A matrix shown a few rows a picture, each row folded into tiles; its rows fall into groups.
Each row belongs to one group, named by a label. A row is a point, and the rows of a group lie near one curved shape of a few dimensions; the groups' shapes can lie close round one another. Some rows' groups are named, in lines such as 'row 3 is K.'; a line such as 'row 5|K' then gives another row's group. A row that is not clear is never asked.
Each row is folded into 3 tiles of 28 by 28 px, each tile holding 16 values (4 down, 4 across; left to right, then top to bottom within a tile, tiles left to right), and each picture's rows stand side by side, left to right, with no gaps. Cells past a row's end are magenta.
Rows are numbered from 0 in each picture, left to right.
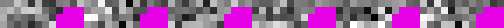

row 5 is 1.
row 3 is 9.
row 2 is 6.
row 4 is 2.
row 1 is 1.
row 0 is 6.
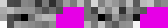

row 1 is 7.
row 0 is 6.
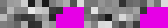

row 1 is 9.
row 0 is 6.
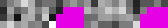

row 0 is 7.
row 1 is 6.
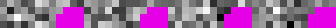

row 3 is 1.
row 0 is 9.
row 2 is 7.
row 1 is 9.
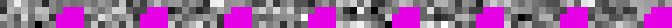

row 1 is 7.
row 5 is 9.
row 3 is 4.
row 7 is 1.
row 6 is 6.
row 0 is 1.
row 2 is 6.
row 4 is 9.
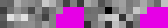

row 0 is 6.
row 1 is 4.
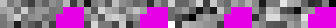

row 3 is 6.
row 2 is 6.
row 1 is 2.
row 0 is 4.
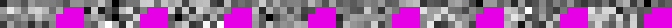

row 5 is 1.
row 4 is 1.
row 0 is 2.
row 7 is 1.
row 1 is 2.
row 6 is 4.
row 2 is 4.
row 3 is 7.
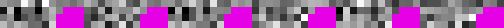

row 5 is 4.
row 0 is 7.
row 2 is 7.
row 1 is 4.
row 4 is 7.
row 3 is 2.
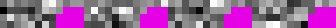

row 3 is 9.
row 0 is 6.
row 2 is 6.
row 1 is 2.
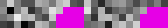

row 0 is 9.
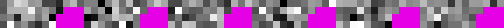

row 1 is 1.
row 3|2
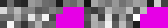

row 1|2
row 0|1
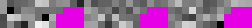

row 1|1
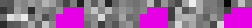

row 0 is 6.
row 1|4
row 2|7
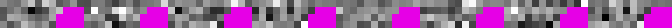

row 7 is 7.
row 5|6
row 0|6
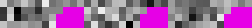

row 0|7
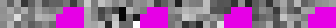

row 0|4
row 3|1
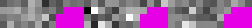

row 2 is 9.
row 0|1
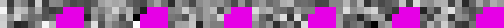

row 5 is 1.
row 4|6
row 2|2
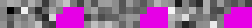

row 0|9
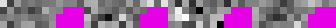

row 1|6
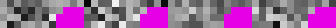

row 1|2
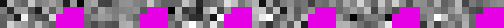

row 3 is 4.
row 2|2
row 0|2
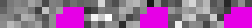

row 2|7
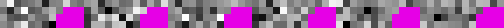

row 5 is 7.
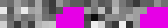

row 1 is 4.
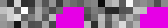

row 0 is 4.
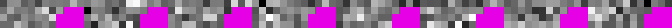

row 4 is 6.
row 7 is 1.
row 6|2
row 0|2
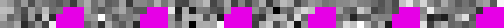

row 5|6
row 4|9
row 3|4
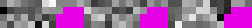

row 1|1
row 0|6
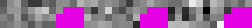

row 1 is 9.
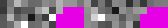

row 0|2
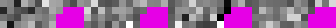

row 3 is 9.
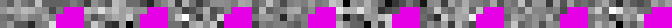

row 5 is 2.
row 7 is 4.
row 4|6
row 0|6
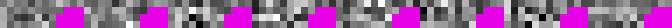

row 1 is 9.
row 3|6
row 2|4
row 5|7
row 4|6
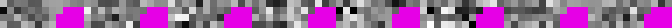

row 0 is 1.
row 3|9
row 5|9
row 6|6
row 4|7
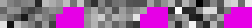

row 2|2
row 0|6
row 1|4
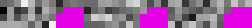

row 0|7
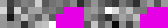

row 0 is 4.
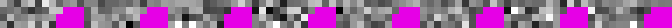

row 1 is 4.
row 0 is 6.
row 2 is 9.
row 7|9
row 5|7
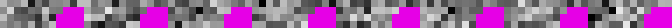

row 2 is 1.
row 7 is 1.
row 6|6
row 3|6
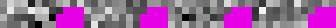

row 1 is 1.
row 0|6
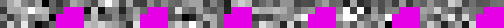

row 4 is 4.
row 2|9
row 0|1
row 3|4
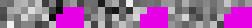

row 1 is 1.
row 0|7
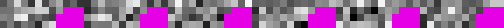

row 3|4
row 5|1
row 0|6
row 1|6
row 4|7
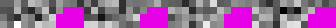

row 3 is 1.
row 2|1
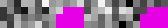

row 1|1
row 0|1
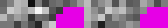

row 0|6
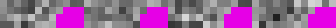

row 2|9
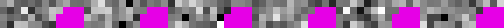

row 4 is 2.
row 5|6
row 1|1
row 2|7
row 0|9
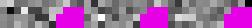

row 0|9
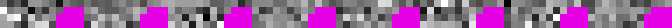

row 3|9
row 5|7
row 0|1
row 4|6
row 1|4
